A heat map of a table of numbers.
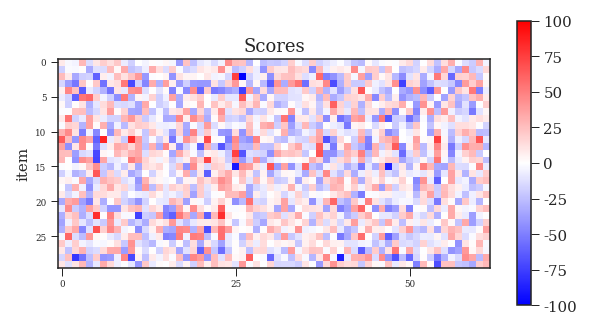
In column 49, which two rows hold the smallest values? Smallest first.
3, 13
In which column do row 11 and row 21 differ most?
6
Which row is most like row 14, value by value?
11
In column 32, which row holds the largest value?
8
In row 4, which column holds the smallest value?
26
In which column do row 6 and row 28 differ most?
40
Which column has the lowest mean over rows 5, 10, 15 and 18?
47
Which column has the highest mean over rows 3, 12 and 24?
34
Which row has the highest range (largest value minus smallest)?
2
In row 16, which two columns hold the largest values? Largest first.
5, 38
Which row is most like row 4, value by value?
10
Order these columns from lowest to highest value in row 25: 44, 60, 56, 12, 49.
12, 49, 44, 60, 56
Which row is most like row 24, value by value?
22
